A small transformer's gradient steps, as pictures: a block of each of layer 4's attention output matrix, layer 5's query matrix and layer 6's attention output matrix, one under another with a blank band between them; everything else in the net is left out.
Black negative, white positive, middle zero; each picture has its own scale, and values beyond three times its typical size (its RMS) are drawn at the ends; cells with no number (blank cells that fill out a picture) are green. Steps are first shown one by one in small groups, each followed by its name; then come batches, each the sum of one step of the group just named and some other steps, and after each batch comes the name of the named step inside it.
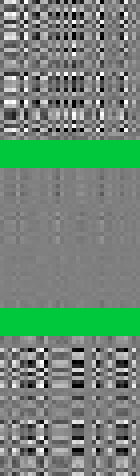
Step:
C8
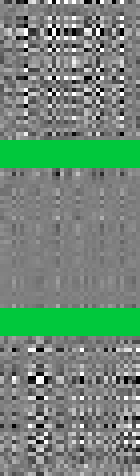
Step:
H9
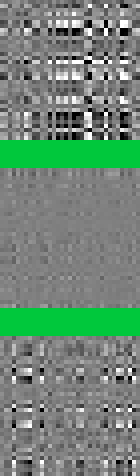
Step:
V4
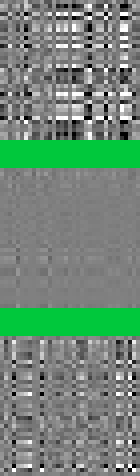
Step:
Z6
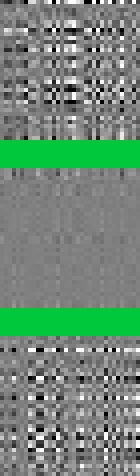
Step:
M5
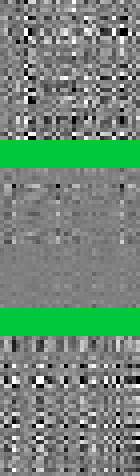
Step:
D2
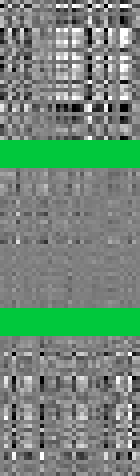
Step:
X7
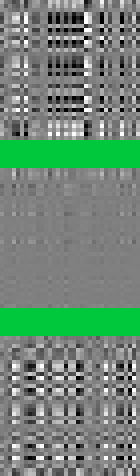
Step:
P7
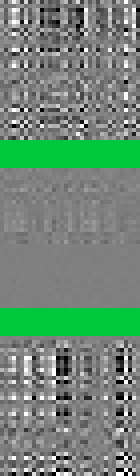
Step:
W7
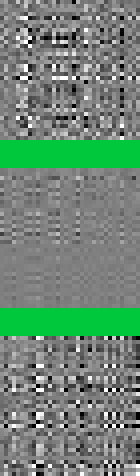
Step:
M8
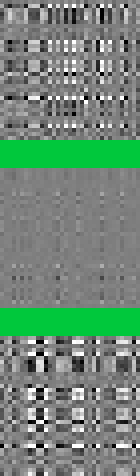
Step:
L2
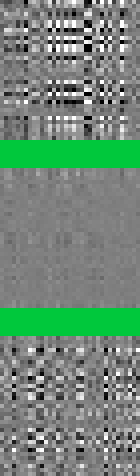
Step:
M5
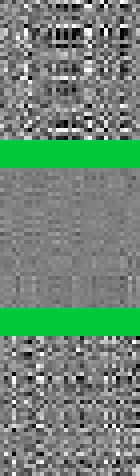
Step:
M8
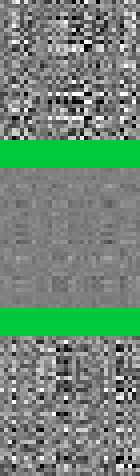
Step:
Z6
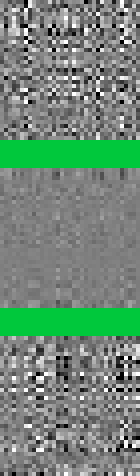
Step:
H9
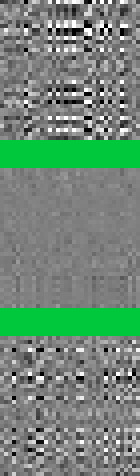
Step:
M5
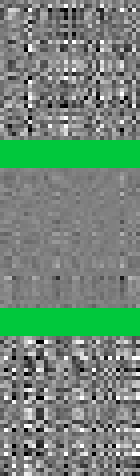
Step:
L2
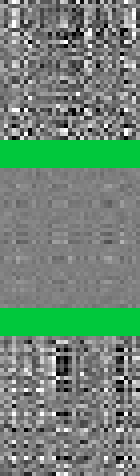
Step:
W7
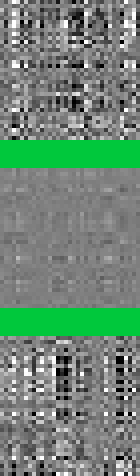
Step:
W7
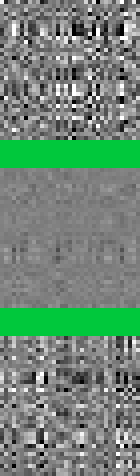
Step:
Z6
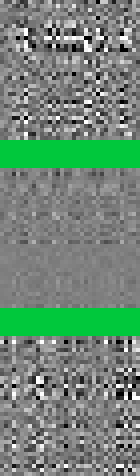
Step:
H9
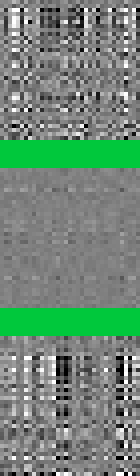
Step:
W7
